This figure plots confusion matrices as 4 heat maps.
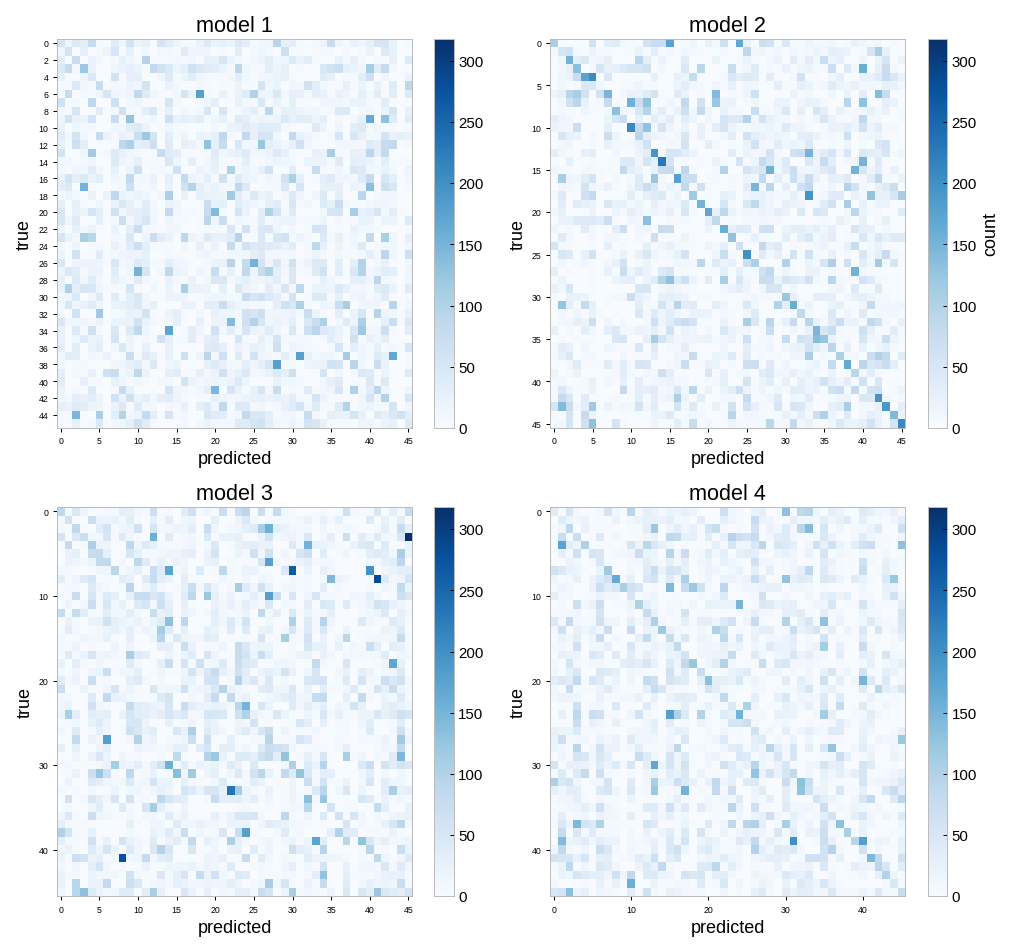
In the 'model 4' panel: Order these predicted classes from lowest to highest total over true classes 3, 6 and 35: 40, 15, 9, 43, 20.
9, 43, 20, 40, 15
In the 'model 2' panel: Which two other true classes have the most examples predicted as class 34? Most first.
35, 44
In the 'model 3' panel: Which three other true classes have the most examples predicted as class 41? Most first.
8, 45, 35
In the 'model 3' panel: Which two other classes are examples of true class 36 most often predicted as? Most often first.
29, 4
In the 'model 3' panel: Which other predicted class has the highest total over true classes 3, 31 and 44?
45
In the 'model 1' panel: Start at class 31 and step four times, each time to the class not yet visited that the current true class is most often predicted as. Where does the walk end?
19
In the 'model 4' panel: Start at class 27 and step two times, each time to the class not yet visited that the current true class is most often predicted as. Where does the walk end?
2
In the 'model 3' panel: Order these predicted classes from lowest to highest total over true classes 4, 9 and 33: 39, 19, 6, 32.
6, 39, 19, 32
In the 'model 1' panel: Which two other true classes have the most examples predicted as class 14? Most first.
34, 18
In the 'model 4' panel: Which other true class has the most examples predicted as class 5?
24
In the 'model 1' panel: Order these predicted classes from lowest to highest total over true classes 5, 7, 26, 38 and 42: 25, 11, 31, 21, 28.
31, 21, 11, 25, 28
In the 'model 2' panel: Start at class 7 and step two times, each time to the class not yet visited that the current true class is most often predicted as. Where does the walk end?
12
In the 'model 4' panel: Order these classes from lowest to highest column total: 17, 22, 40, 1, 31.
31, 22, 1, 17, 40
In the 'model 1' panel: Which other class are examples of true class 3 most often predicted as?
40
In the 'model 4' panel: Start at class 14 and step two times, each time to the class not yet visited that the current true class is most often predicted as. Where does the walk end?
42
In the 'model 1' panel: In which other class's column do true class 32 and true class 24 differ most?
5
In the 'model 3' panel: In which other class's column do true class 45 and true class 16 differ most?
3
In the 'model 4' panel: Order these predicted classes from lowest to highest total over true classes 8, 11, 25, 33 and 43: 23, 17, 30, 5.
5, 23, 30, 17
